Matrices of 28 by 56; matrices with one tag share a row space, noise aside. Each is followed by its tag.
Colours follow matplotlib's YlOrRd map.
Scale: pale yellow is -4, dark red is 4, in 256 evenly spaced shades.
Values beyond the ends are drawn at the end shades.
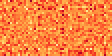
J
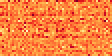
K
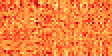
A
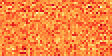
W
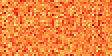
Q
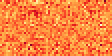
W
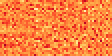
A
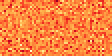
Q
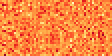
Q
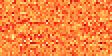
W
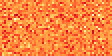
Q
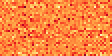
W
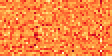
A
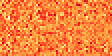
J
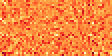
Q
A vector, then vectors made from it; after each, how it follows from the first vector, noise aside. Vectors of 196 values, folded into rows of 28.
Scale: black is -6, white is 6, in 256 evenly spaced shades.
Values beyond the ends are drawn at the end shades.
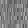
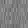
reversed, shrunk.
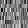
reversed, negated, scaled up.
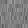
negated, shrunk.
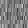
copied.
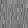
negated, shrunk.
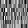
reversed, negated, scaled up.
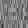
sign-scrambled.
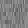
wrapped around, negated, shrunk.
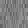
wrapped around, negated, shrunk.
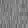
wrapped around, negated, shrunk.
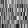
negated, scaled up.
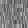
copied.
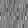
partly zeroed.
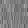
wrapped around, shrunk.
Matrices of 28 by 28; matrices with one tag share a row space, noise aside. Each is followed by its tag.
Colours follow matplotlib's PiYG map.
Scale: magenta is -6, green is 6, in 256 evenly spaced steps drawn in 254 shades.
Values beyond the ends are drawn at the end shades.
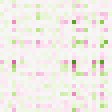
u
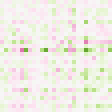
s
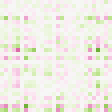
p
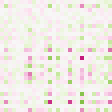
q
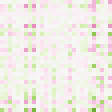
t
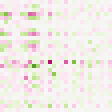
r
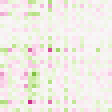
r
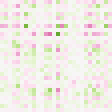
p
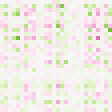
p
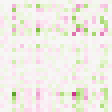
u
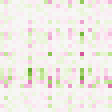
q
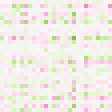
s
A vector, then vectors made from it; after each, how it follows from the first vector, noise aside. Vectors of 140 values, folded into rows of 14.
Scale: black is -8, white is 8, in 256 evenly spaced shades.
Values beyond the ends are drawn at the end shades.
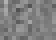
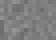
wrapped around, negated, shrunk.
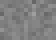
wrapped around, shrunk.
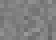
reversed, negated, shrunk.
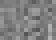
reversed.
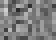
scaled up.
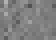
partly zeroed.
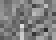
wrapped around, scaled up.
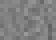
reversed, negated, shrunk.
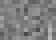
reversed.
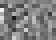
wrapped around, scaled up.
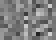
wrapped around, scaled up.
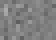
partly zeroed.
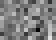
reversed, scaled up.
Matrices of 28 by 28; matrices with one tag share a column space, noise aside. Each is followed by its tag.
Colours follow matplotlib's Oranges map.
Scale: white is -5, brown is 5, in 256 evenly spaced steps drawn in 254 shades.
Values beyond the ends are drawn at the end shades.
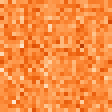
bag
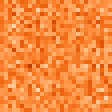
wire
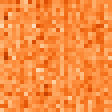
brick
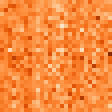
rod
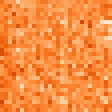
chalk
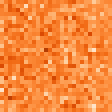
rod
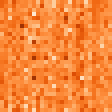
brick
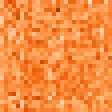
brick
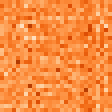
bag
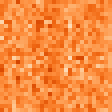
chalk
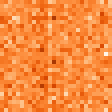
bag
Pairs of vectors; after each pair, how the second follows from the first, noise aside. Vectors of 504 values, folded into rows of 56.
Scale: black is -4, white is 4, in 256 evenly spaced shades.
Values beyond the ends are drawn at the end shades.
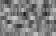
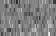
wrapped around, negated, partly zeroed.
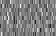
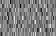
negated.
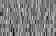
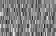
negated.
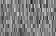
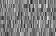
sign-scrambled.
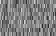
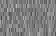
reversed, negated, shrunk.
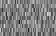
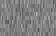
reversed, negated, shrunk.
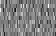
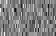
sign-scrambled.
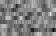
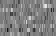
wrapped around, negated, partly zeroed.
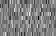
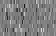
wrapped around, negated, partly zeroed.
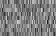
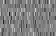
wrapped around, partly zeroed.
